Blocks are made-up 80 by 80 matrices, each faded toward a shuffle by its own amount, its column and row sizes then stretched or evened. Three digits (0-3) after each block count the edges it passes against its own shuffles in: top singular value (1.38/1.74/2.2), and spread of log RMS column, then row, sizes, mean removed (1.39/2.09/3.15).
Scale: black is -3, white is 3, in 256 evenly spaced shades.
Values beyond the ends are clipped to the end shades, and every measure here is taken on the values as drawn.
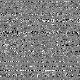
0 1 3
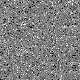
1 1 1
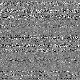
0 0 3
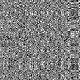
3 1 0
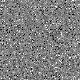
1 1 1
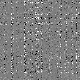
0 3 2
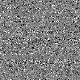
0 0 2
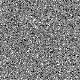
0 0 1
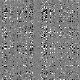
2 3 2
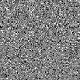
2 0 1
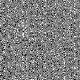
2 2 0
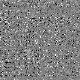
1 1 2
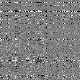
2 2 3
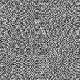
3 0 0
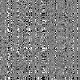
3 3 2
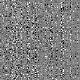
2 3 1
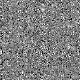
1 2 1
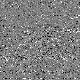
1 0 2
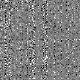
1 3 1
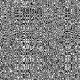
3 2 0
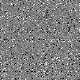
1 1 2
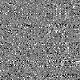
2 1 2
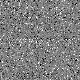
0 0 1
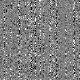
0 3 0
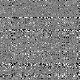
2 2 3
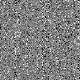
2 2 0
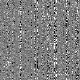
1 3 0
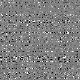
1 2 3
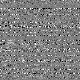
0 1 3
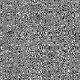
3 2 1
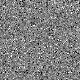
1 1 1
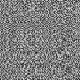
3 0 1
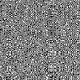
3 1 1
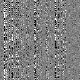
3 3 0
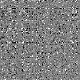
2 2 2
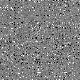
0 1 2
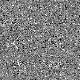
0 1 2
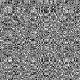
3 0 1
